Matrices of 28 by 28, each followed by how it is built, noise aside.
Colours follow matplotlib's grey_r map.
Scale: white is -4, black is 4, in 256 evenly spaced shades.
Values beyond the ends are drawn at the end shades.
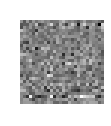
uneven rows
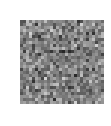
repeating rows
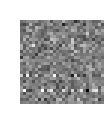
uneven rows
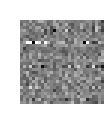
uneven rows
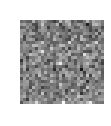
repeating columns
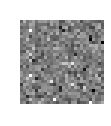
sparse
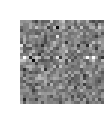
uneven rows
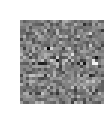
uneven rows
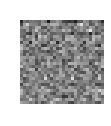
repeating columns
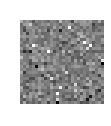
sparse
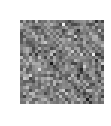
Toeplitz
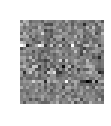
uneven rows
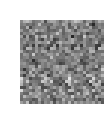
repeating columns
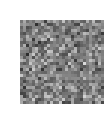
repeating columns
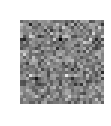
repeating columns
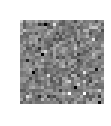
sparse
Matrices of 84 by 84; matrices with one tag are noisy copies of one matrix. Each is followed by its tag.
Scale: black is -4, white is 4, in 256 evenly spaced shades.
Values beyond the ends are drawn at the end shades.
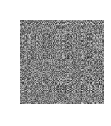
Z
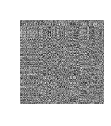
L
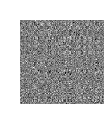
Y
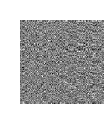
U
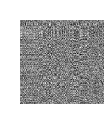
L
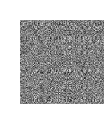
Y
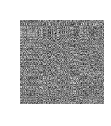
L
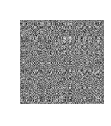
Y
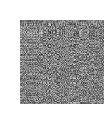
L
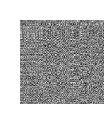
L
